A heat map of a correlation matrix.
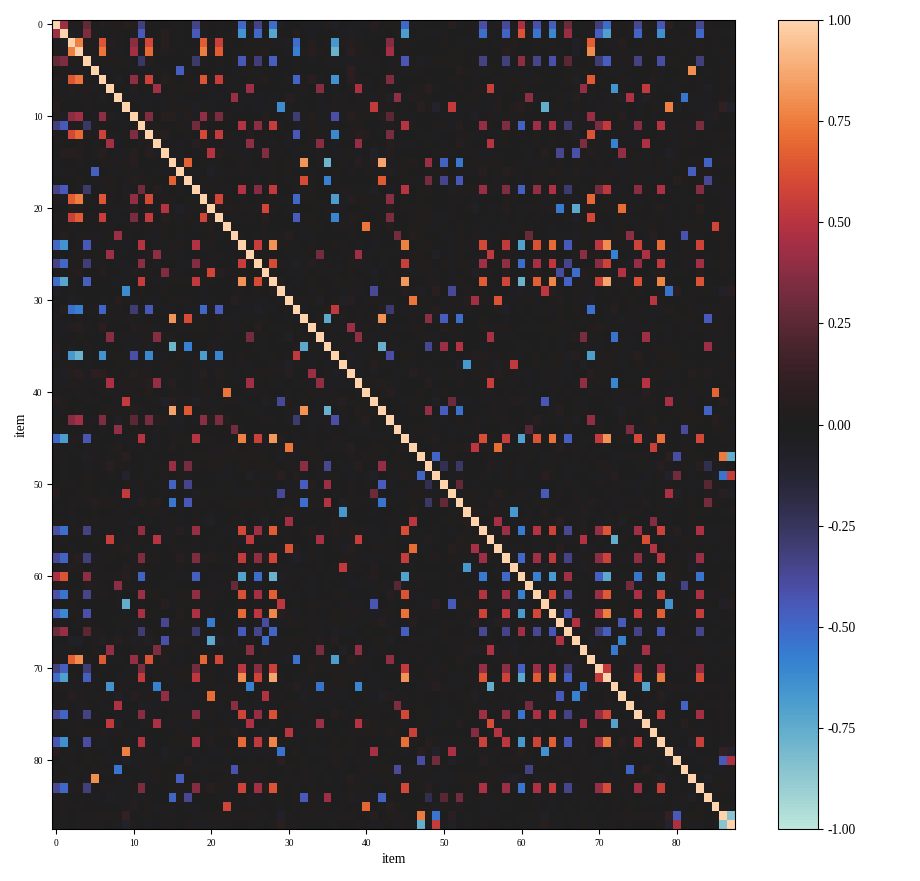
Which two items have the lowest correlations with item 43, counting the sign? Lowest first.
36, 31
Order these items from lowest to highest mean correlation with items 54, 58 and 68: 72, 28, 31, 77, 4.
72, 4, 31, 77, 28
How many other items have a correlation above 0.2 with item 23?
4
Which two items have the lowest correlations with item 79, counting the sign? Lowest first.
63, 29
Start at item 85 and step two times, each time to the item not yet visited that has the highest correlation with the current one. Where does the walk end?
22
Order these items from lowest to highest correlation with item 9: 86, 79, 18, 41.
18, 86, 41, 79
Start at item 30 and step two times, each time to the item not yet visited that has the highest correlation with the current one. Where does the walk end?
57
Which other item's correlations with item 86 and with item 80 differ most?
87
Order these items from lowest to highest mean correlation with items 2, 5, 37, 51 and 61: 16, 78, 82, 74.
16, 78, 74, 82
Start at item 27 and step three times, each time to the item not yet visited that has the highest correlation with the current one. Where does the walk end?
14
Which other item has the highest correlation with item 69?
3
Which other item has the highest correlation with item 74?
8
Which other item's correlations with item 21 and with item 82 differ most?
5
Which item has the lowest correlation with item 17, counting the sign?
35
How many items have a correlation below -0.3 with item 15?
4
